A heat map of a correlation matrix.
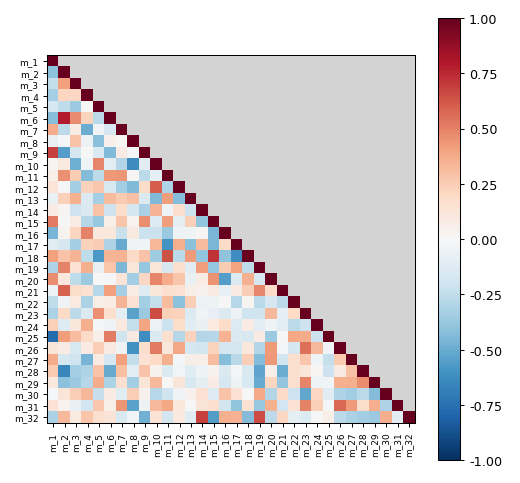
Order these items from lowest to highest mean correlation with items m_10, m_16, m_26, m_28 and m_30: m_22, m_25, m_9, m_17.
m_22, m_25, m_9, m_17
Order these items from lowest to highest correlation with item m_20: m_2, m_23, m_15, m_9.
m_2, m_9, m_23, m_15
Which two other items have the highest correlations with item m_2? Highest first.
m_6, m_21
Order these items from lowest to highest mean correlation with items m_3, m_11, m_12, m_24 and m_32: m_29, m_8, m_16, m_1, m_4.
m_29, m_8, m_1, m_16, m_4
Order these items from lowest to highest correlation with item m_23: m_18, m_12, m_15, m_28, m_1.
m_1, m_18, m_15, m_28, m_12
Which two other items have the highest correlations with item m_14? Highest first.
m_32, m_19
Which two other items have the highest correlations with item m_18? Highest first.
m_15, m_11
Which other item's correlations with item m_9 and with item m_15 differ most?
m_11
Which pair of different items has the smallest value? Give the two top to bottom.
m_1, m_25
